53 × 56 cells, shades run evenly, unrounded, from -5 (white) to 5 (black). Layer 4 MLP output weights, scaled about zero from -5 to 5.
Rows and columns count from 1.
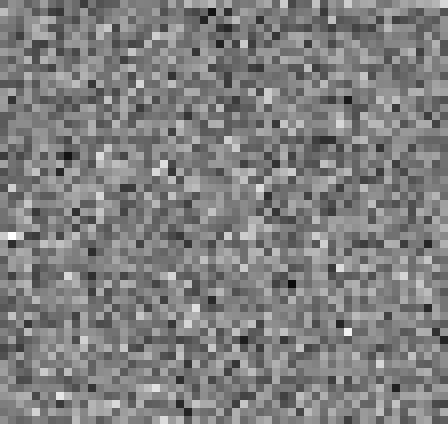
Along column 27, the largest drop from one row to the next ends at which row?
3
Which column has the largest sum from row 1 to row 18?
29
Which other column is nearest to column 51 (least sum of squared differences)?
26
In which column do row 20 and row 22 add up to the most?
8
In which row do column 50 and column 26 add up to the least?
51
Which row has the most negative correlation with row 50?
22
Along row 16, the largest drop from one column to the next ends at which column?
36
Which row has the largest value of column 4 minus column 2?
30
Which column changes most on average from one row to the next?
27
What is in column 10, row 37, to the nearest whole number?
0
